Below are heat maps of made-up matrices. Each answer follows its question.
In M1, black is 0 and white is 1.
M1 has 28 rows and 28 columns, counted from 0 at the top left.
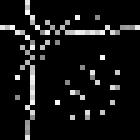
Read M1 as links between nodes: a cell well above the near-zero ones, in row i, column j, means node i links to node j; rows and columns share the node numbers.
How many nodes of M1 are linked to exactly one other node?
11
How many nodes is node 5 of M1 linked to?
11
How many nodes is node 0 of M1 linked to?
1
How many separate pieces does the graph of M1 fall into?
2
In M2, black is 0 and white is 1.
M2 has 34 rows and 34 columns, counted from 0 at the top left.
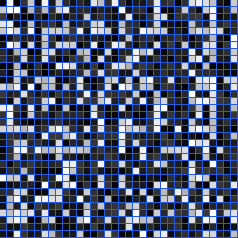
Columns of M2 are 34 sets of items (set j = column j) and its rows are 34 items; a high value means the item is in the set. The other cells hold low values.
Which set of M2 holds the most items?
30
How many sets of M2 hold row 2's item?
5
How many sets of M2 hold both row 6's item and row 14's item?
6
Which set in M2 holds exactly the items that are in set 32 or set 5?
24
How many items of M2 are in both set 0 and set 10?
0
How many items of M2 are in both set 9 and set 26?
4
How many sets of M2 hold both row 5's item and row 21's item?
1
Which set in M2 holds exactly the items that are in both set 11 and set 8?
31
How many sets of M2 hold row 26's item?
10
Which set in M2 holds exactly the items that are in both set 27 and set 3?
19
